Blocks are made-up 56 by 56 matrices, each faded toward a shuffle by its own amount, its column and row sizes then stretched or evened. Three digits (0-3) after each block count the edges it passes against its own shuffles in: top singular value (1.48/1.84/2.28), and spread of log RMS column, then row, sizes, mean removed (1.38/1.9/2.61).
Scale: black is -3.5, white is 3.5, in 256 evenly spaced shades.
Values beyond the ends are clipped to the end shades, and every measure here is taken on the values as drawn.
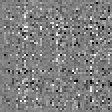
0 3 2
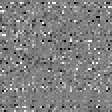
0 2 3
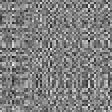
3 3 1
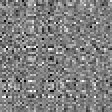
3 1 2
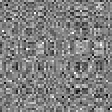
3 1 0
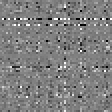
2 2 3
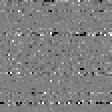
1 0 3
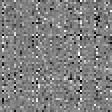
2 3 1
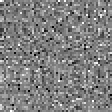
2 0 0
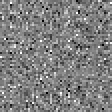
1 1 0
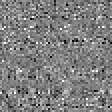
2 0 2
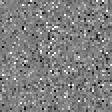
0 1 0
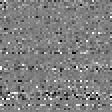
0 1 3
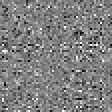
2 2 2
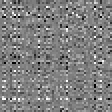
3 3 2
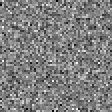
1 0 1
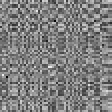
3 0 2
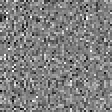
2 2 0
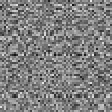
3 0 2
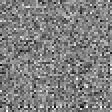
1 0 1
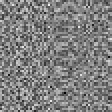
3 2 0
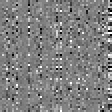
2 3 1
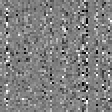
2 3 1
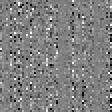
1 3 0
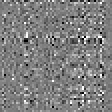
3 3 2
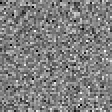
1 0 0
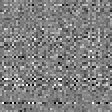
3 1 3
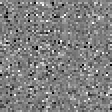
0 1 2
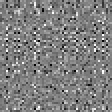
3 2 2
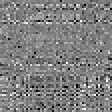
3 0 3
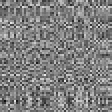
3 0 3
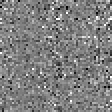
0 2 1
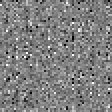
0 2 0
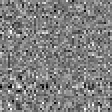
2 2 2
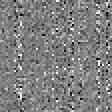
0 3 0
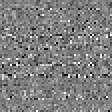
2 0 3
